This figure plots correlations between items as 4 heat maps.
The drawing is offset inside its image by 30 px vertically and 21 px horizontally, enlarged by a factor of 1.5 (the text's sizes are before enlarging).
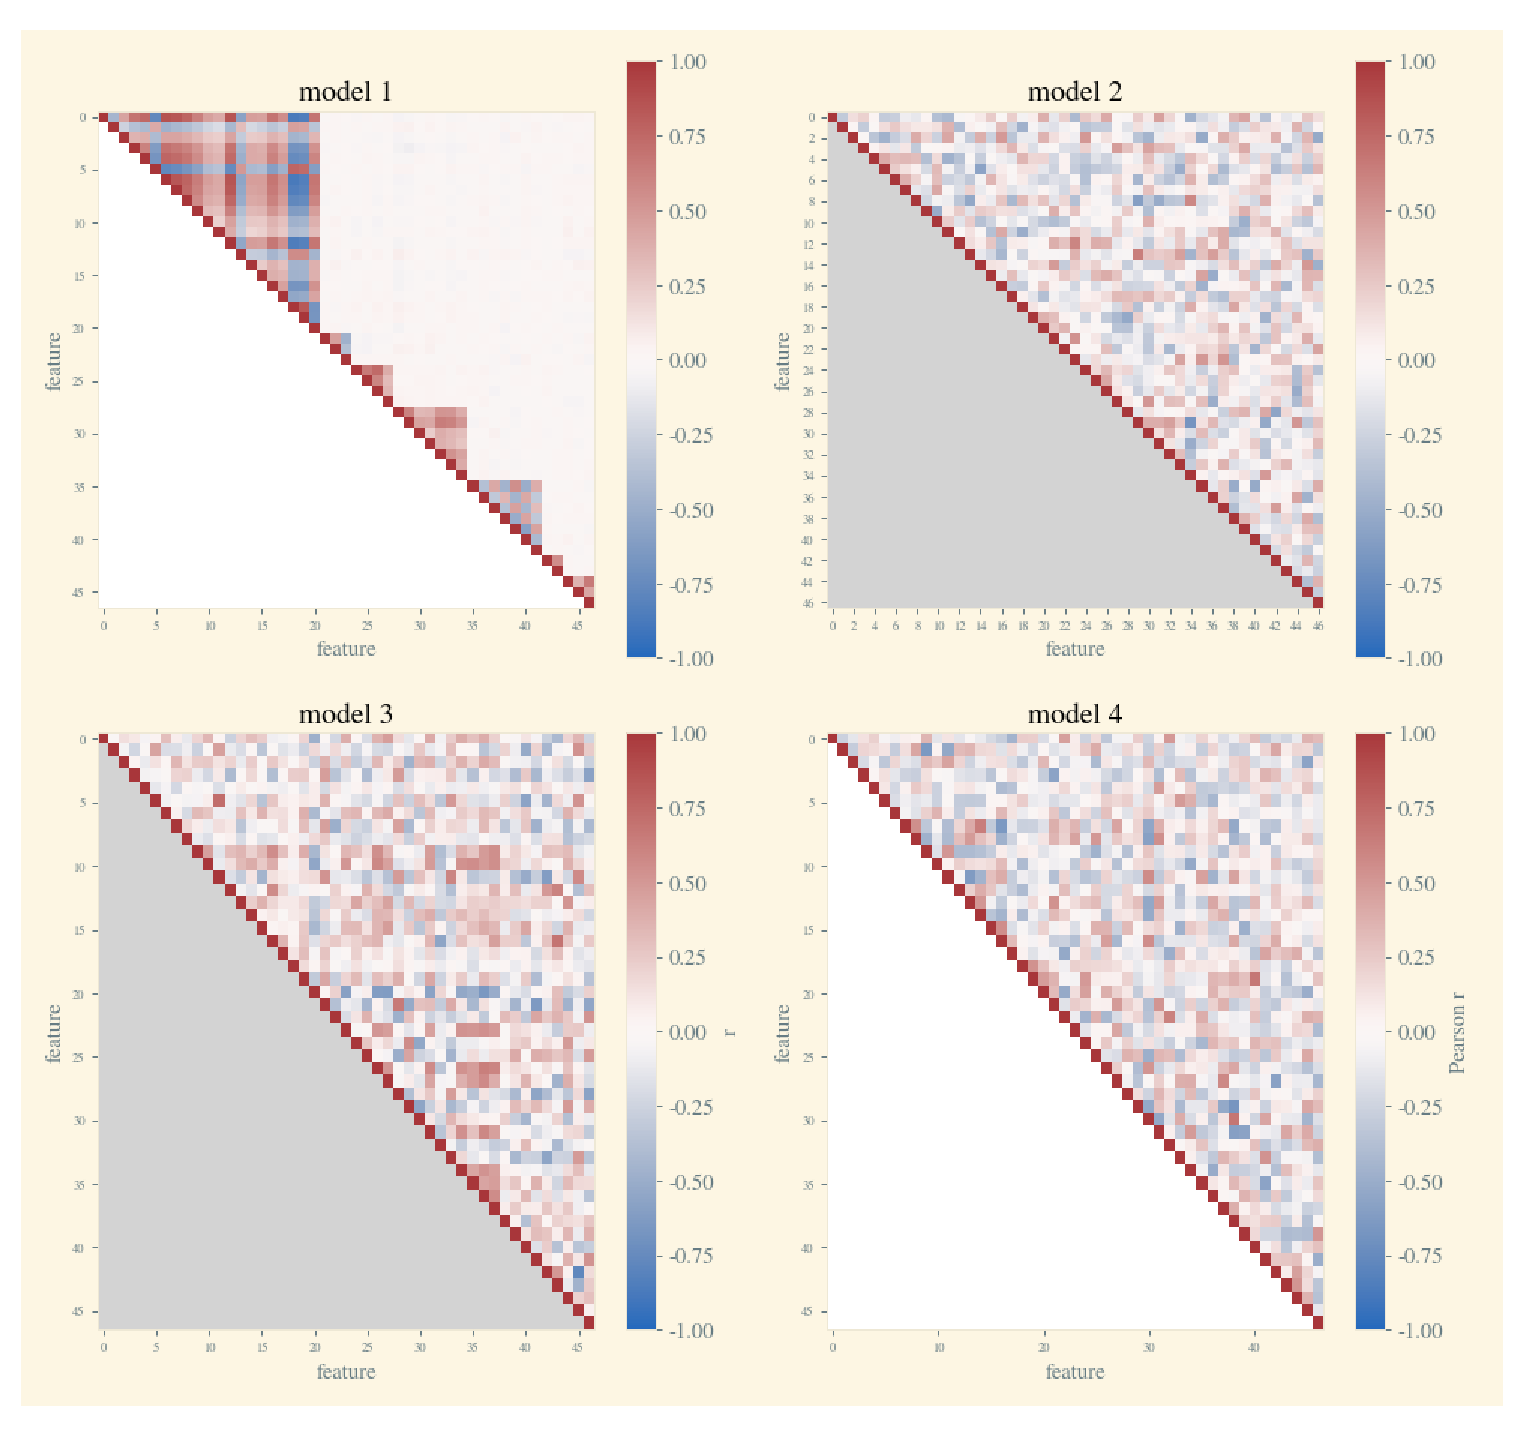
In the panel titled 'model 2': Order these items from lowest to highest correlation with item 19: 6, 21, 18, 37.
6, 37, 18, 21
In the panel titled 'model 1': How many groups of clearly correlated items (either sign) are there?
7
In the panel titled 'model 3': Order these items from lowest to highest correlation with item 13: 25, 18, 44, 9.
18, 25, 9, 44
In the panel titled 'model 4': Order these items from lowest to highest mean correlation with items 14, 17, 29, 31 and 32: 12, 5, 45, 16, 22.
16, 5, 12, 22, 45
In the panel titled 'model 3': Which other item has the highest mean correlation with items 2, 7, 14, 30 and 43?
21
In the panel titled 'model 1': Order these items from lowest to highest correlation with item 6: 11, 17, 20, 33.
33, 11, 17, 20
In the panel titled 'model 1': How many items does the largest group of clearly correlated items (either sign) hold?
21
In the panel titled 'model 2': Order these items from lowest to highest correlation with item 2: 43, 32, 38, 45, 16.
43, 32, 38, 45, 16
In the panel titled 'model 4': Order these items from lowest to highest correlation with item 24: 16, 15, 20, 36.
15, 16, 36, 20
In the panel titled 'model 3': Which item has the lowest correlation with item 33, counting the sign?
42
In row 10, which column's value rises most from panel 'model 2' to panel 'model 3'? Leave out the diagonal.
9
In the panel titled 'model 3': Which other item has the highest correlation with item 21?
28
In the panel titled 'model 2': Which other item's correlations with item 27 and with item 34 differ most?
8
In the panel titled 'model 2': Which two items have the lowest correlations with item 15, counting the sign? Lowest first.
36, 11
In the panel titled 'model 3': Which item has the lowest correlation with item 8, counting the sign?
44
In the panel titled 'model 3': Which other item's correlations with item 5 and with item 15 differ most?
11
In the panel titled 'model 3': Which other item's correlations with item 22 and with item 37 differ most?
36
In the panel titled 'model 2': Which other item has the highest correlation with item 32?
29
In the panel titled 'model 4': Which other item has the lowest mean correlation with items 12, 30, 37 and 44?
29
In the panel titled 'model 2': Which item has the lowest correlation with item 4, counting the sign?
11
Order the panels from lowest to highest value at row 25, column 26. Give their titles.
model 4, model 3, model 2, model 1
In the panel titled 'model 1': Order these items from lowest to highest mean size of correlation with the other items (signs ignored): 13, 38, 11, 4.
38, 11, 13, 4
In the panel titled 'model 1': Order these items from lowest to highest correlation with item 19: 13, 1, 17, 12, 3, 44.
12, 3, 17, 44, 1, 13
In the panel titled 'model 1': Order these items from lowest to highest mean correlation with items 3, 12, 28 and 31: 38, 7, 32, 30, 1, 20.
1, 38, 30, 32, 20, 7
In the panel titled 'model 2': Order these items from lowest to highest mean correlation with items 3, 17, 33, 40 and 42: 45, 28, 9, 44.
44, 28, 9, 45
